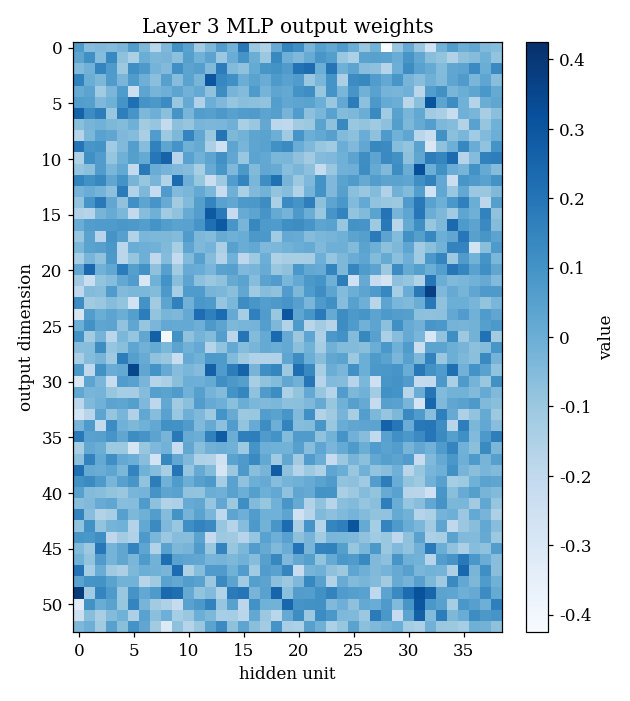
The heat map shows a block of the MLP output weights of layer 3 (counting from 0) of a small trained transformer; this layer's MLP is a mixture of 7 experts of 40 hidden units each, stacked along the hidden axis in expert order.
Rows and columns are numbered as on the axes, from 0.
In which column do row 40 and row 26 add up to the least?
32
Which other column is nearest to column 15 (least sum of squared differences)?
18
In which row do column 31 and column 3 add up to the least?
30
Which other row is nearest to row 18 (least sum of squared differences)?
27
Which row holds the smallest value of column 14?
15
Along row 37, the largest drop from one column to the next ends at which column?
31
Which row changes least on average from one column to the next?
40
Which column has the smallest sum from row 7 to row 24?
0
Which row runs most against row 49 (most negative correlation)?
24
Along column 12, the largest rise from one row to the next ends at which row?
3
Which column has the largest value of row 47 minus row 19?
9
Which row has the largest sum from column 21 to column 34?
49
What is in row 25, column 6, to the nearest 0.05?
-0.1
